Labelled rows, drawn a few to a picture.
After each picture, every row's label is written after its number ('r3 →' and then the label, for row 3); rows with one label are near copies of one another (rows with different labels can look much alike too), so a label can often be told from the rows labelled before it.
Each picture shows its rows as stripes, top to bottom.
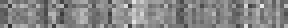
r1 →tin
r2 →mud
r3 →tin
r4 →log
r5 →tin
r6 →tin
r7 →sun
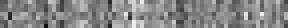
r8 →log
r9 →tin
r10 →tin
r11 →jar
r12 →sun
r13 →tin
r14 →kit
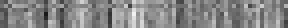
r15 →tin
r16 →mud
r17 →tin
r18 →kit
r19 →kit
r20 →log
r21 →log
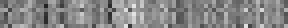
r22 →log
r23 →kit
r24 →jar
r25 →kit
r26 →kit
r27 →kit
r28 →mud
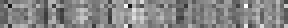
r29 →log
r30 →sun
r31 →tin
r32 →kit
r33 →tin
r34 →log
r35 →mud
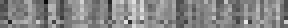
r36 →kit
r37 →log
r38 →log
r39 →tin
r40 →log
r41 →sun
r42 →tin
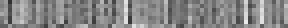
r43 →jar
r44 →mud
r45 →jar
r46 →jar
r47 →mud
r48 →mud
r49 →tin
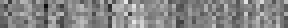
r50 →jar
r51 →kit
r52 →kit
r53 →mud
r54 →log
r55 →tin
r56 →log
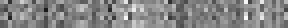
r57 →jar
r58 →tin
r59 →kit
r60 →mud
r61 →jar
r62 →tin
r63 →tin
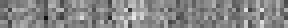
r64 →log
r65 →log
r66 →mud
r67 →tin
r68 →kit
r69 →jar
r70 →mud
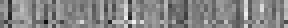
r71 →sun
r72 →jar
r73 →jar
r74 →sun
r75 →sun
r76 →kit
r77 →sun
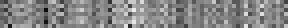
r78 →log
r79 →mud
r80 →kit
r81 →mud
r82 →tin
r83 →kit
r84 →sun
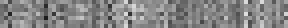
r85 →jar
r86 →kit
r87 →tin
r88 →sun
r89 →kit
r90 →mud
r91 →jar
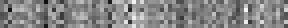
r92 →kit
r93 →mud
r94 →sun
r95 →log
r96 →tin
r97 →mud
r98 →kit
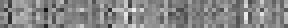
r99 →mud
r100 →sun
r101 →kit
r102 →jar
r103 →sun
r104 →sun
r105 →kit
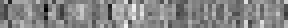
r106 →sun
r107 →kit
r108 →kit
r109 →log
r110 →kit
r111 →mud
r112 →jar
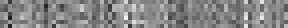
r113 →jar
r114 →kit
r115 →kit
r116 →jar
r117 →jar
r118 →tin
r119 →sun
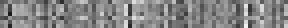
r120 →tin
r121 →mud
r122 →mud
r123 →sun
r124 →tin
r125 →mud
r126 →sun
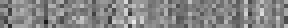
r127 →mud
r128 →log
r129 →jar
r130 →mud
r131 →log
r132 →kit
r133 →sun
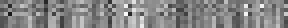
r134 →kit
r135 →jar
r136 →tin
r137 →sun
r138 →log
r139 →log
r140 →log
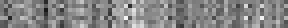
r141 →kit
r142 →mud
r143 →kit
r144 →kit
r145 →jar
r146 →log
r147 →tin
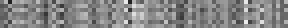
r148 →sun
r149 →tin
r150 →mud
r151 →tin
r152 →tin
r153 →mud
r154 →tin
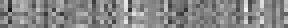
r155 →mud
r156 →jar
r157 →sun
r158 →tin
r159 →mud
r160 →jar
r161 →tin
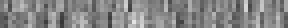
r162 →mud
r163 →mud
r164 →mud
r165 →log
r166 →log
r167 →tin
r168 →log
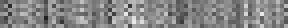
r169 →log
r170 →sun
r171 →log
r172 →jar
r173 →kit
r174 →tin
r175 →mud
